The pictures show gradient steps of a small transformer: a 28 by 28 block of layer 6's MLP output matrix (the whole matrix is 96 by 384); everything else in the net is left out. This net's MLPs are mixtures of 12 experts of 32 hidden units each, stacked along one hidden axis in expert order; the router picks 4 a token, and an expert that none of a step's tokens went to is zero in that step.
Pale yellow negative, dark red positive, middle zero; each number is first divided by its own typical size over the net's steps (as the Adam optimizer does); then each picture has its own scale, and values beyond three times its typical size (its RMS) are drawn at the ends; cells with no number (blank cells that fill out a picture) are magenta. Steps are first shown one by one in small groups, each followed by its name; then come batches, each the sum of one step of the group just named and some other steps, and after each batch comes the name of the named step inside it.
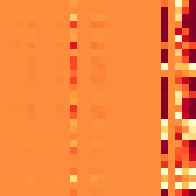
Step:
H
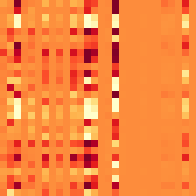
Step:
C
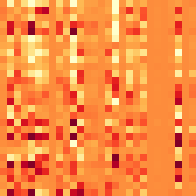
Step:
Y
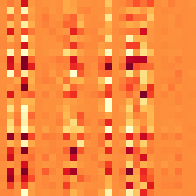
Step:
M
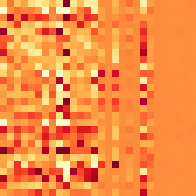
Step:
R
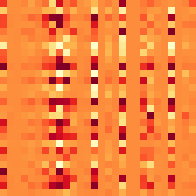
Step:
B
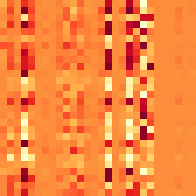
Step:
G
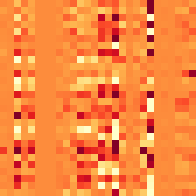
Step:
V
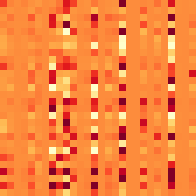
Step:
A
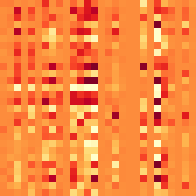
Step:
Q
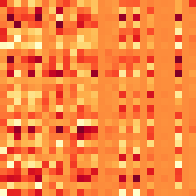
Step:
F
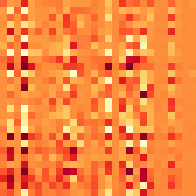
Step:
M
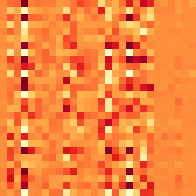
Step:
M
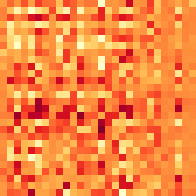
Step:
V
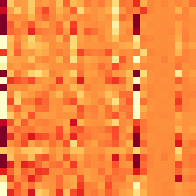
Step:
Y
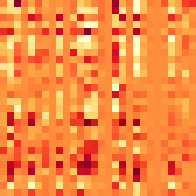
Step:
C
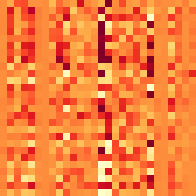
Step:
V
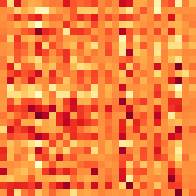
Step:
A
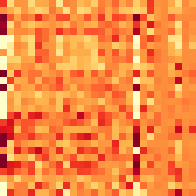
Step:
V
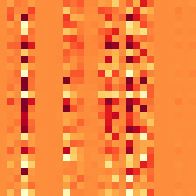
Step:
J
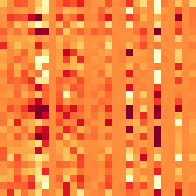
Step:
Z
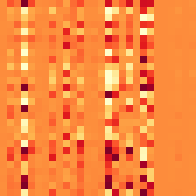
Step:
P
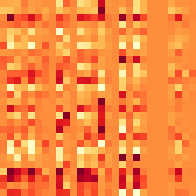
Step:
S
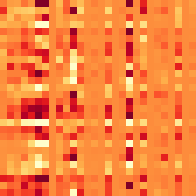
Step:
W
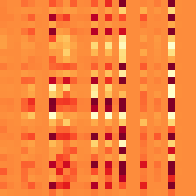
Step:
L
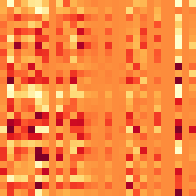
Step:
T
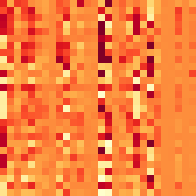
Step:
Z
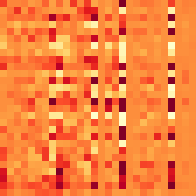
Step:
L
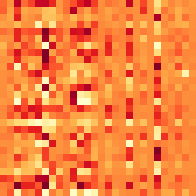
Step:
W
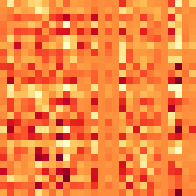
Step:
T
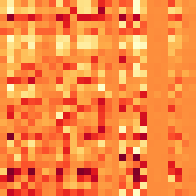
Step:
S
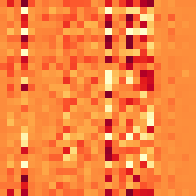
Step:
P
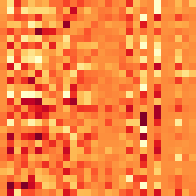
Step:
Z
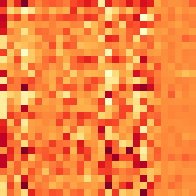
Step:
P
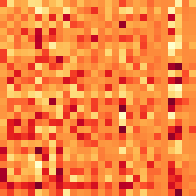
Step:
T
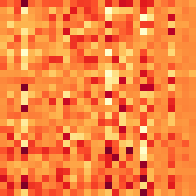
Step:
P
